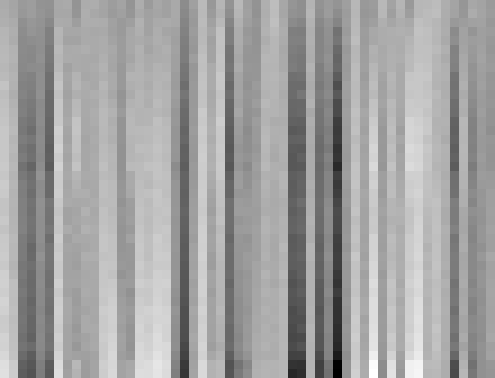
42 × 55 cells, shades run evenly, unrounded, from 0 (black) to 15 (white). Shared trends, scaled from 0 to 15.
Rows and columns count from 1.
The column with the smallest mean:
38
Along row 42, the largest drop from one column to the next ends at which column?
33
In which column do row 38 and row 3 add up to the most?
47
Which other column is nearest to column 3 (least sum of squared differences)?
4
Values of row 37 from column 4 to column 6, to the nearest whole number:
6 8 7
